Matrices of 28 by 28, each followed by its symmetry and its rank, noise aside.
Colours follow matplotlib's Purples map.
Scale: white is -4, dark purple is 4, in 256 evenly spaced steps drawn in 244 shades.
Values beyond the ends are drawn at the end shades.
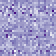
no symmetry, rank seven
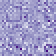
symmetric, rank six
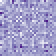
symmetric, rank seven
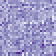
no symmetry, rank six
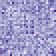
symmetric, rank seven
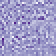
no symmetry, rank six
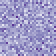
no symmetry, rank six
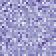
symmetric, rank seven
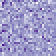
no symmetry, rank six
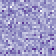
no symmetry, rank six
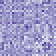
symmetric, rank five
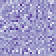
no symmetry, rank six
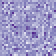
symmetric, rank five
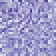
no symmetry, rank five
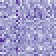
no symmetry, rank five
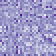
no symmetry, rank seven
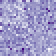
symmetric, rank six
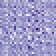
antisymmetric, rank six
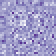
symmetric, rank six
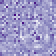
symmetric, rank seven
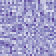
antisymmetric, rank six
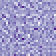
antisymmetric, rank six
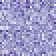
antisymmetric, rank six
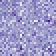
symmetric, rank six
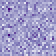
symmetric, rank six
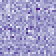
no symmetry, rank seven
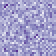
symmetric, rank seven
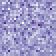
symmetric, rank seven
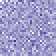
symmetric, rank seven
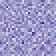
symmetric, rank six
